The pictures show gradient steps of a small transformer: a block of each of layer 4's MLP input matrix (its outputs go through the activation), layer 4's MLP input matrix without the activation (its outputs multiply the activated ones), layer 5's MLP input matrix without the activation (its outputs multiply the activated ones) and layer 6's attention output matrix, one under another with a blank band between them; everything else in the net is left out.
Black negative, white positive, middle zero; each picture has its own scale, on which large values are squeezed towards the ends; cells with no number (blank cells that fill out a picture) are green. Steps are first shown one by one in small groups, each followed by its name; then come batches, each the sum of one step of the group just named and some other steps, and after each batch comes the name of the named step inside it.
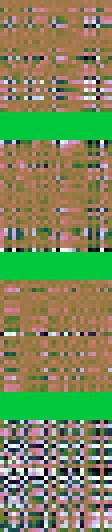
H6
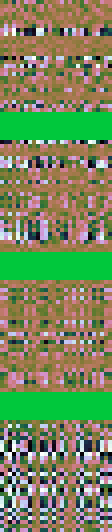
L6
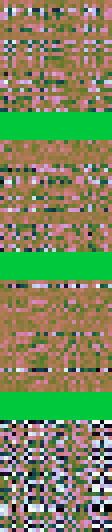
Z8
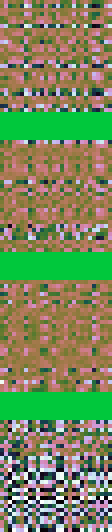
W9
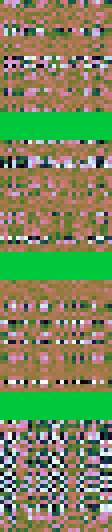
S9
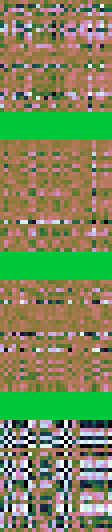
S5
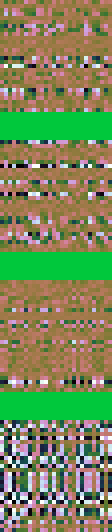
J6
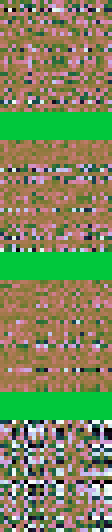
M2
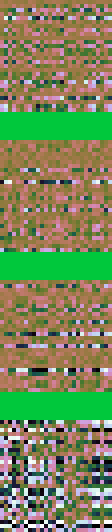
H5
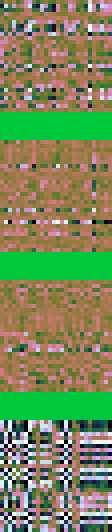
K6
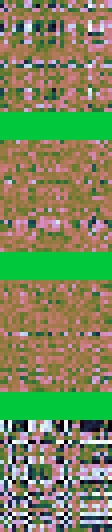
K6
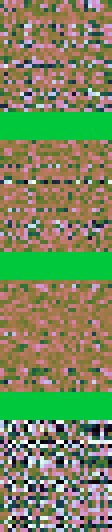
K6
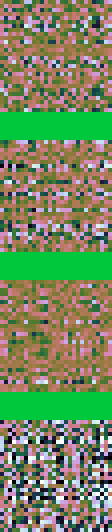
W9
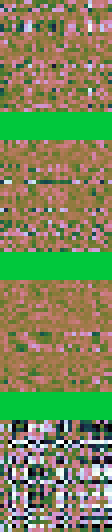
K6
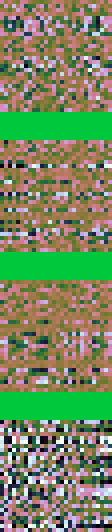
H5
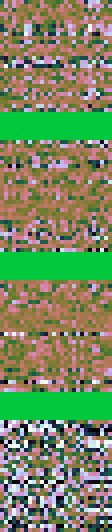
H6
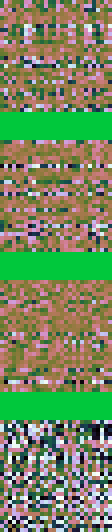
W9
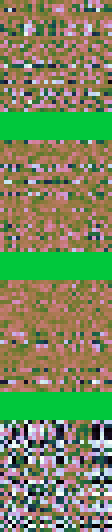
M2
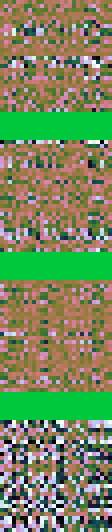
L6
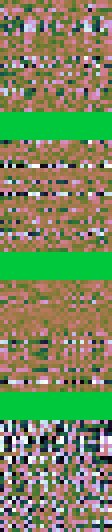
J6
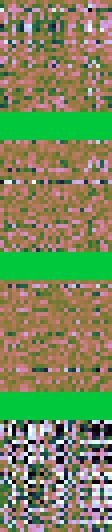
Z8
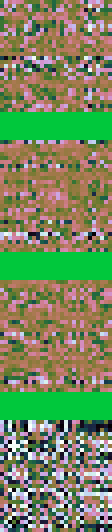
L6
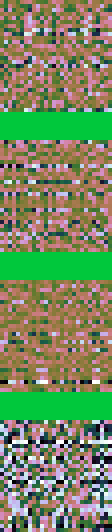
S5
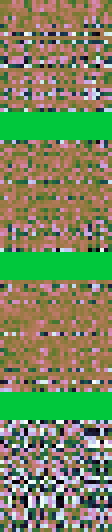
H6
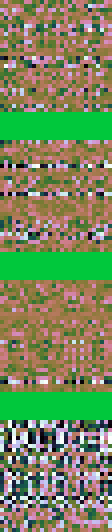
J6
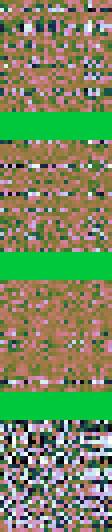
J6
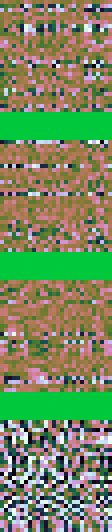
W9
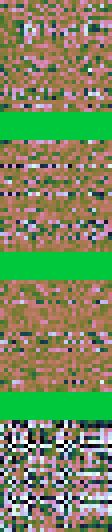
S5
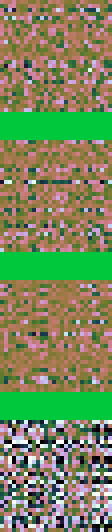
H5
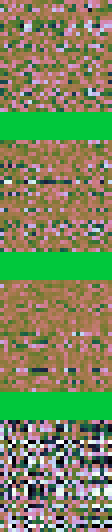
H5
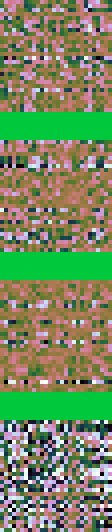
S9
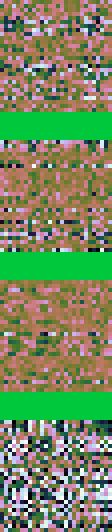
H6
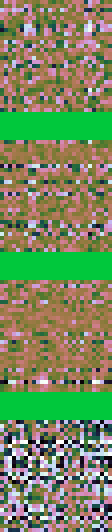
Z8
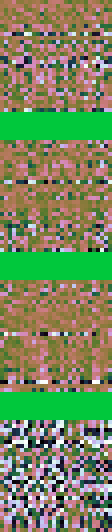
H6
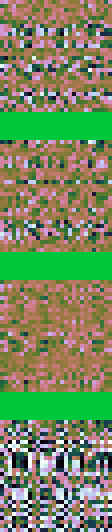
L6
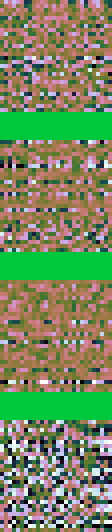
S9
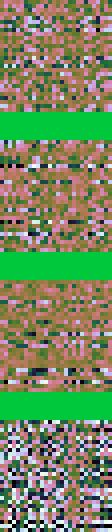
H5
